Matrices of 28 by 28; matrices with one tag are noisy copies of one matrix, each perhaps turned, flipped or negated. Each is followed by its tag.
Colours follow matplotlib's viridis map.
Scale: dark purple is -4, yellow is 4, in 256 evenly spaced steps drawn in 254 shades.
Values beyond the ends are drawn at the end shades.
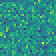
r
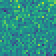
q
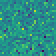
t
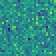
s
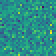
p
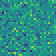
p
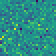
t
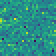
r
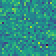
r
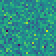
t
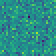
s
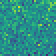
q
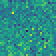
r
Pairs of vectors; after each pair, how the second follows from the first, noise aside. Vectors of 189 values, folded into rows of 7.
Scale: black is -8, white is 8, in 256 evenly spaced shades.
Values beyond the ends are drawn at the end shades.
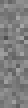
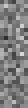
scaled up.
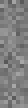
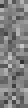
negated, scaled up.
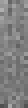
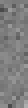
negated, partly zeroed.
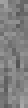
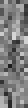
wrapped around, scaled up.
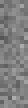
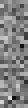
negated, scaled up.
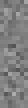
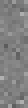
wrapped around, negated, partly zeroed.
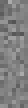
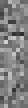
scaled up.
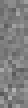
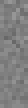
reversed, shrunk.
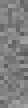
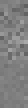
wrapped around, partly zeroed.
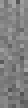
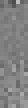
negated, partly zeroed.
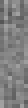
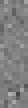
reversed, partly zeroed.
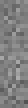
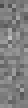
reversed.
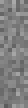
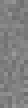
reversed, shrunk.
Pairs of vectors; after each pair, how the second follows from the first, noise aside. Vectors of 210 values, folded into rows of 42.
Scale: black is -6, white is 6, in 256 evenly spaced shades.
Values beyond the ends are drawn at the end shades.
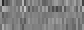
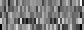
reversed, scaled up.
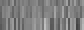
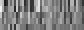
reversed, scaled up.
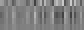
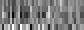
reversed, scaled up.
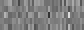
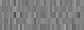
reversed, negated, shrunk.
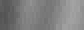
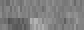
wrapped around, negated, partly zeroed.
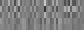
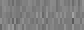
wrapped around, shrunk.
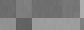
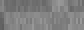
reversed, negated, shrunk.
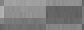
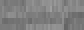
wrapped around, negated, shrunk.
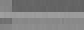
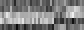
wrapped around, negated, scaled up.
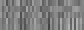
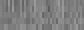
reversed, negated, shrunk.
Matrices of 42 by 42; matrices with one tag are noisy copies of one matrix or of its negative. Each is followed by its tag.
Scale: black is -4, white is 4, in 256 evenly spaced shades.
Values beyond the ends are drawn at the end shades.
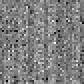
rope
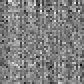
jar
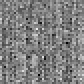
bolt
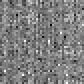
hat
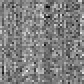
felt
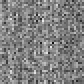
hat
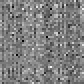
felt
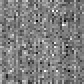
hat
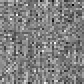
hat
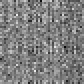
hat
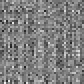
rope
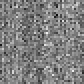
felt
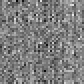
hat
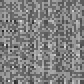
rope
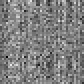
jar
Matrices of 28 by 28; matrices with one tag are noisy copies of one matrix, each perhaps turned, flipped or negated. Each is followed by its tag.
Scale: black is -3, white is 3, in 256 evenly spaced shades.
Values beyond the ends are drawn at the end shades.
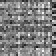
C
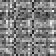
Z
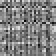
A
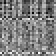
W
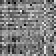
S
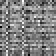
A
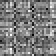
Z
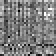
S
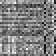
S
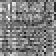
S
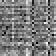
A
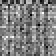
C
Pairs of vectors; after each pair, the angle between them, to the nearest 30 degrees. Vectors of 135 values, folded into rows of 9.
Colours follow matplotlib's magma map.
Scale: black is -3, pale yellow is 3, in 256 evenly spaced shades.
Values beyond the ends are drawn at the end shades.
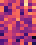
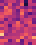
150 degrees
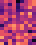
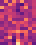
90 degrees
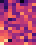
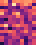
120 degrees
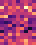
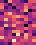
90 degrees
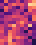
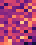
60 degrees
